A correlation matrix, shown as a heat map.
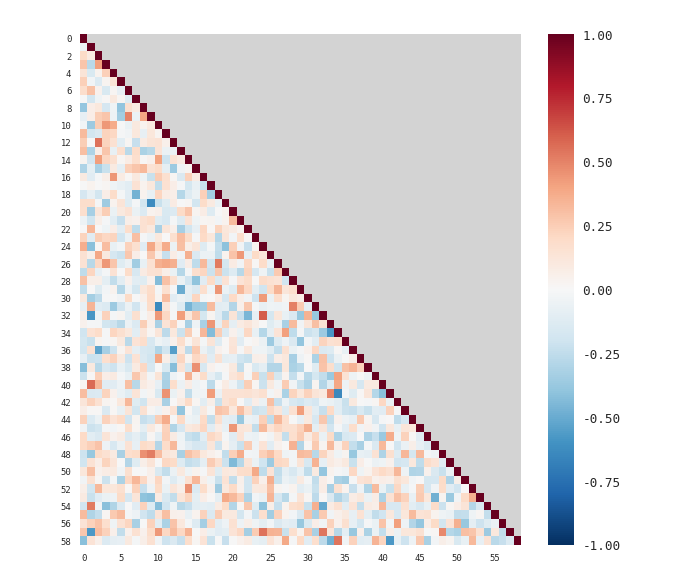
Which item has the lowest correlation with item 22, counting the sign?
32
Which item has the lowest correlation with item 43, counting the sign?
13
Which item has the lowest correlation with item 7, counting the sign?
18
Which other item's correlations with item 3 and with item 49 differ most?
20
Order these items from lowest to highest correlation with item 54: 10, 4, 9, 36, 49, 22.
10, 4, 9, 49, 36, 22
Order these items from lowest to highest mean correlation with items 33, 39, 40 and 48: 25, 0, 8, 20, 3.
0, 3, 20, 25, 8
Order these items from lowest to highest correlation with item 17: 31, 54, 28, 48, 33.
54, 48, 28, 31, 33
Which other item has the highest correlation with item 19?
53
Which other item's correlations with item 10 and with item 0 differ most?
28
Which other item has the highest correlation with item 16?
4
